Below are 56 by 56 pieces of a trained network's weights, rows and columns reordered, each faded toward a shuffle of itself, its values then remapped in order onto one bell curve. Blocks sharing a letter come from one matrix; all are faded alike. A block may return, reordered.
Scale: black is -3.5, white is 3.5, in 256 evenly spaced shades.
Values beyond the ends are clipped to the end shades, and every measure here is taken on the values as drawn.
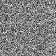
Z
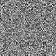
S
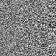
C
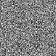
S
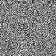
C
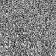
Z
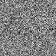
Z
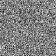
S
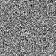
Z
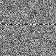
S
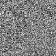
Z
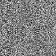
Z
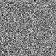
Z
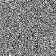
Z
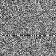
S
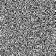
Z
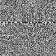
S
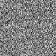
C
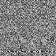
S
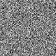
S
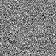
C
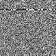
S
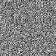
S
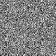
C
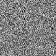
Z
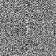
C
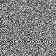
S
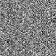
S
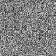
S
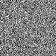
Z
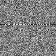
S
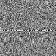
S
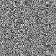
C
